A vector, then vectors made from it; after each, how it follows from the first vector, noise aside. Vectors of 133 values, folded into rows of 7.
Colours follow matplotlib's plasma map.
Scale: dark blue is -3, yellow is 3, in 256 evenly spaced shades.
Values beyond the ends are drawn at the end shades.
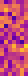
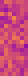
negated, shrunk.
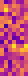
copied.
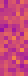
reversed, negated, shrunk.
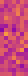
reversed, negated, shrunk.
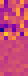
reversed, negated, partly zeroed.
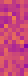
negated, shrunk.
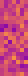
reversed, negated, shrunk.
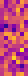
reversed, negated.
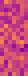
negated, shrunk.
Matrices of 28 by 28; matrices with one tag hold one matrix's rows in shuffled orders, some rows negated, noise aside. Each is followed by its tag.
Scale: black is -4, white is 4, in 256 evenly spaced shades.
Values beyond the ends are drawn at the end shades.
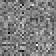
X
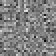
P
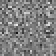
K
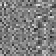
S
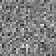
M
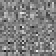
X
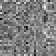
P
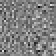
S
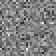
M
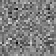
K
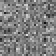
P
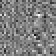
S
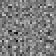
K
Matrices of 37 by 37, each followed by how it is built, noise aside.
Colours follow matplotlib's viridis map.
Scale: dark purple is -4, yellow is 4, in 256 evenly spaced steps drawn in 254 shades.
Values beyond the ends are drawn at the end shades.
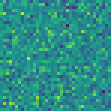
noise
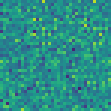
repeating columns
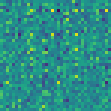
low rank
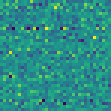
uneven rows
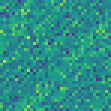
Hankel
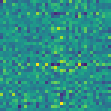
low rank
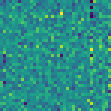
uneven columns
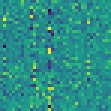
uneven columns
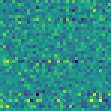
uneven rows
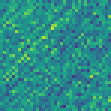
Hankel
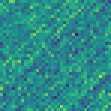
Hankel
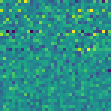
uneven rows
